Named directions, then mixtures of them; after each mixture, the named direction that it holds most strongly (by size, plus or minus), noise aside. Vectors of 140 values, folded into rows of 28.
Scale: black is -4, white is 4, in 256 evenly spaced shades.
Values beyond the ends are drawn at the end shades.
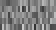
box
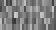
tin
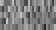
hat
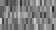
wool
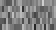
box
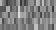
wool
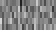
wool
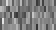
wool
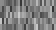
wool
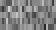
hat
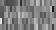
wool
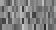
hat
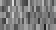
hat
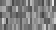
hat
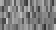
hat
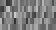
tin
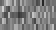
wool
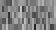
box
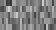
tin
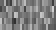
tin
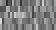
wool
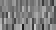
box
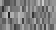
box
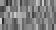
wool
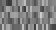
box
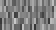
tin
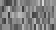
box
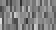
wool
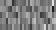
tin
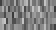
hat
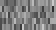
box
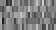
hat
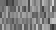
box
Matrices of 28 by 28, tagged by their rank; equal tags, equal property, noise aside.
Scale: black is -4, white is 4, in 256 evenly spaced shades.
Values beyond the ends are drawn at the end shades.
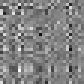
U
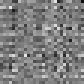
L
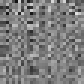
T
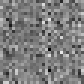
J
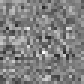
J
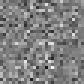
J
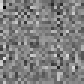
J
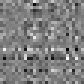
T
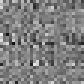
T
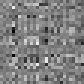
T
